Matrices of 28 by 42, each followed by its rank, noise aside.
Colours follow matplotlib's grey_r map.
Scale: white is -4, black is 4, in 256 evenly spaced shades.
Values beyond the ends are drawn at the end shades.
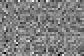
six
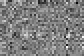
six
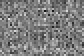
eight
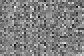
eight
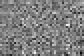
eight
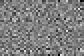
six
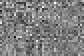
six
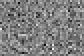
eight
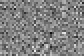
eight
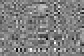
four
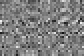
four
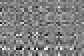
three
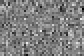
eight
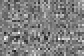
six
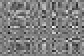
three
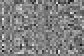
six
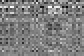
three
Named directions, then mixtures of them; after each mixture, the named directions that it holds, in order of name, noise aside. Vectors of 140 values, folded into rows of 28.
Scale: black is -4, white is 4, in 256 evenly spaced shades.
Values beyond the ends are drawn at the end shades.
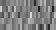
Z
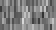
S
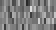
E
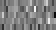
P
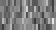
P, S, Z.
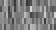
E, P, S.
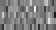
P.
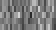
E, S, Z.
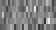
E, P.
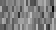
S, Z.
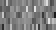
P, S.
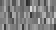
E.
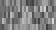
S, Z.
